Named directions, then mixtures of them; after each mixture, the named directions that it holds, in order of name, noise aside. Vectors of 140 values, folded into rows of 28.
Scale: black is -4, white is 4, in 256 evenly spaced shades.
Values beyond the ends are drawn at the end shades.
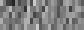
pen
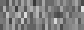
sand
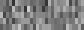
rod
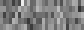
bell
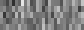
bell, rod.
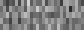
bell, pen, sand.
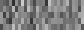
bell, rod, sand.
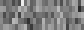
bell.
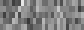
bell.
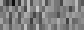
bell, pen, sand.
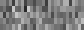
rod, sand.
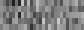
bell, pen.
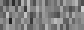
bell, pen, sand.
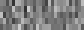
rod.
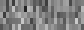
rod, sand.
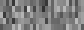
rod.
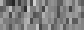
pen.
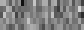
bell, pen, rod.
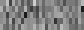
sand.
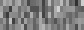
pen, rod, sand.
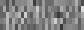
sand.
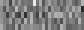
sand.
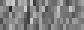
pen.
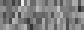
bell.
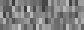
rod.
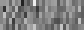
bell, pen, sand.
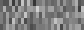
bell, sand.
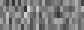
pen, sand.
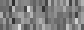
rod.
